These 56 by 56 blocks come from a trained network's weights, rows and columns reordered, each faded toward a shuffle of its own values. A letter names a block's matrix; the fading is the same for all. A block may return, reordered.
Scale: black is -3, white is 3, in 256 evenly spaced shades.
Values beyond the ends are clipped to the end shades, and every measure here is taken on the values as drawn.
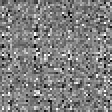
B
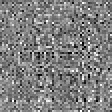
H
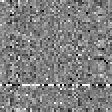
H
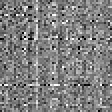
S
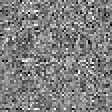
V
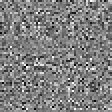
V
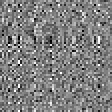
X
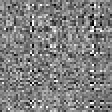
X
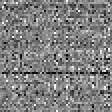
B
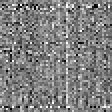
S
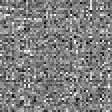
B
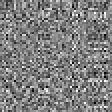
X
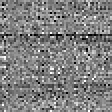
B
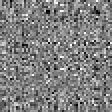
V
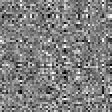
H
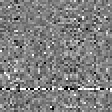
H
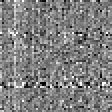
S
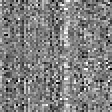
S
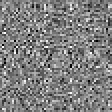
V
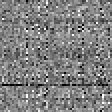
B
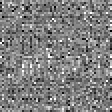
B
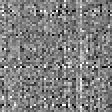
S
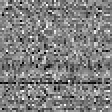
B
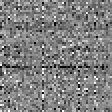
B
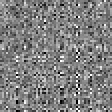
X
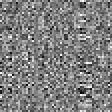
X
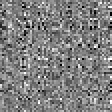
H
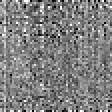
S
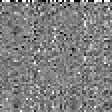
H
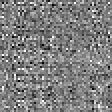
B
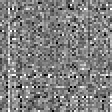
S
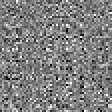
H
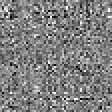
V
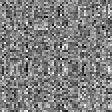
X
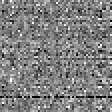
B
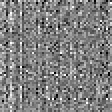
S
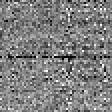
B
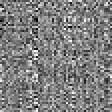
X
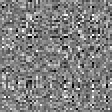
H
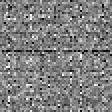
B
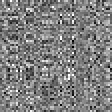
X
